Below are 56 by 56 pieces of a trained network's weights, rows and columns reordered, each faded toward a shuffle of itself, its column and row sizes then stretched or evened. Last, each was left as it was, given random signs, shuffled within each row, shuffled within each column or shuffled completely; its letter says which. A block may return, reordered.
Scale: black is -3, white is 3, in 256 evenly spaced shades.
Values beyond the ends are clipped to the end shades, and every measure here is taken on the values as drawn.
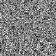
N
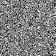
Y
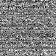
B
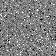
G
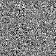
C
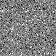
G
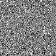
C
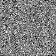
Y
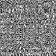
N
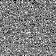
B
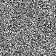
Y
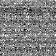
N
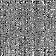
N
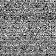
B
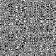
N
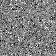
G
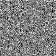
Y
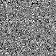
C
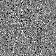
Y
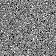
G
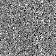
Y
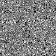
C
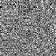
N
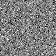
G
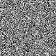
Y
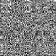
N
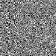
N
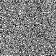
B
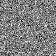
B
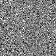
Y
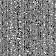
Y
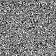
B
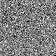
G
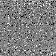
C
